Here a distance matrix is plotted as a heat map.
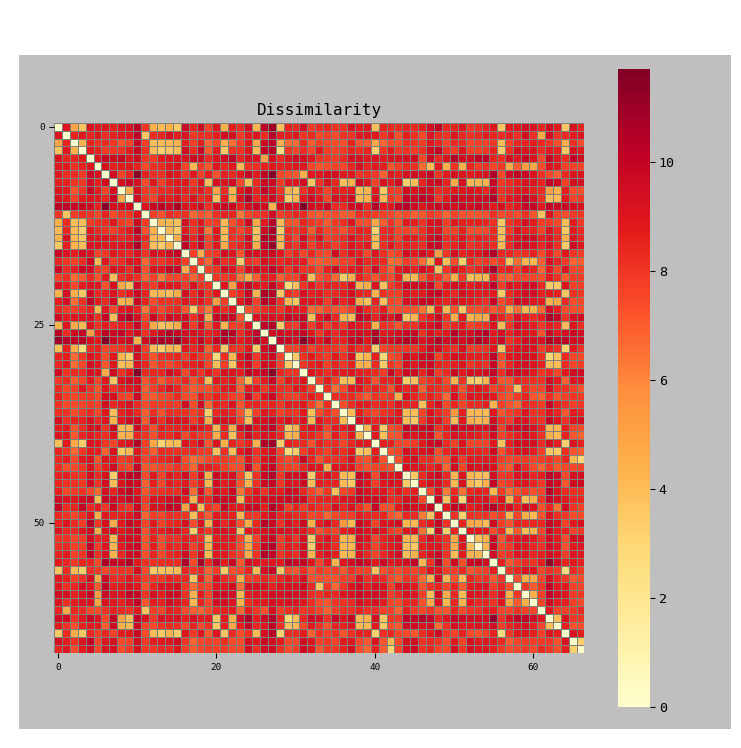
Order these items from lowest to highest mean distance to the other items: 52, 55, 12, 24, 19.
19, 12, 52, 24, 55
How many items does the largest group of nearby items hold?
13
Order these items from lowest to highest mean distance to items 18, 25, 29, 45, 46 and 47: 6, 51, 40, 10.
51, 40, 6, 10
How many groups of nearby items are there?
13
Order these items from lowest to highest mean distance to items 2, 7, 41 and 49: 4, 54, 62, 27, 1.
54, 62, 1, 4, 27
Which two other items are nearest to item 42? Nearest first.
66, 65
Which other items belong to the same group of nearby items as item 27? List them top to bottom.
10
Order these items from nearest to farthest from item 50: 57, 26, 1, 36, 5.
36, 57, 5, 1, 26
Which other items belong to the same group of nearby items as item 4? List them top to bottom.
26
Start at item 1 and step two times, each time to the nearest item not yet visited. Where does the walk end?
61
